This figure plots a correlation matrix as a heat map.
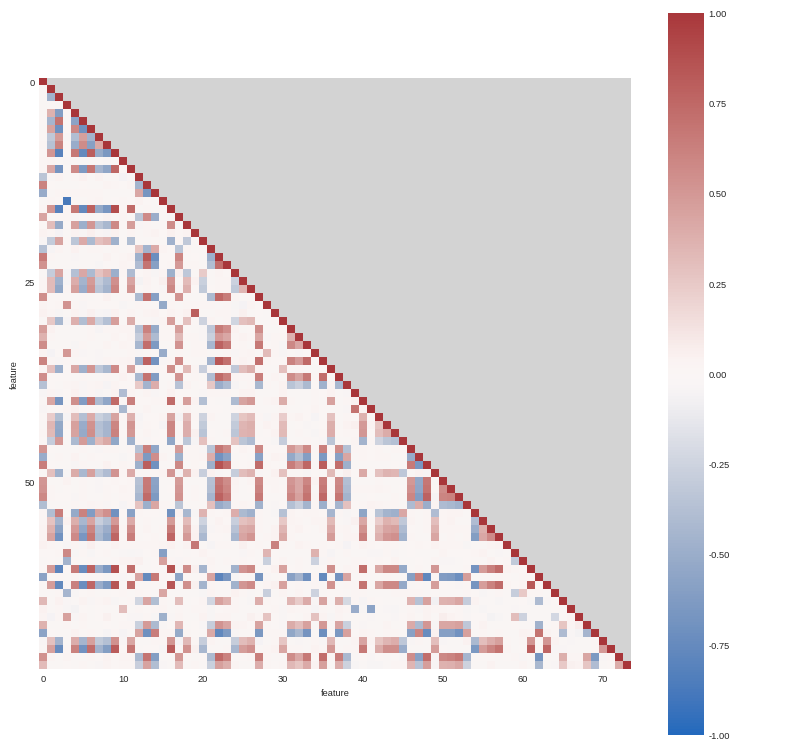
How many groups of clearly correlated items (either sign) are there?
5
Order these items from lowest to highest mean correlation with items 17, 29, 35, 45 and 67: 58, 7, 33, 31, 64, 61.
61, 64, 7, 58, 31, 33
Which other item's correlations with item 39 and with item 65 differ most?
41
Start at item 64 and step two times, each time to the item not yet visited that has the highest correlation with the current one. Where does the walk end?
60
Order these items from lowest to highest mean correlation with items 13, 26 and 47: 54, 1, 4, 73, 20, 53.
54, 20, 53, 73, 1, 4
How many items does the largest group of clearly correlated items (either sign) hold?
31
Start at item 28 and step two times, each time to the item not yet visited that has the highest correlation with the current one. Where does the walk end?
59
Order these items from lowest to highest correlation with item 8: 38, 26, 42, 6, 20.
6, 26, 42, 38, 20
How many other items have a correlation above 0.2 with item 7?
7
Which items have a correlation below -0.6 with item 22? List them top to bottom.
14, 47, 62, 69
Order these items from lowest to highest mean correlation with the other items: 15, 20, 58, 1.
20, 15, 58, 1
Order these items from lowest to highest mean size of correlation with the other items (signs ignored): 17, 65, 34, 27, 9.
34, 65, 17, 27, 9
